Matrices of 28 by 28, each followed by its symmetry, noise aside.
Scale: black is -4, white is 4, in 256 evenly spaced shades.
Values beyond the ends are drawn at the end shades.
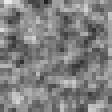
no symmetry.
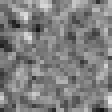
antisymmetric.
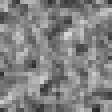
same after a half turn.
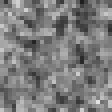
no symmetry.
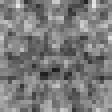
mirrored left to right.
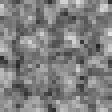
symmetric across the other diagonal.
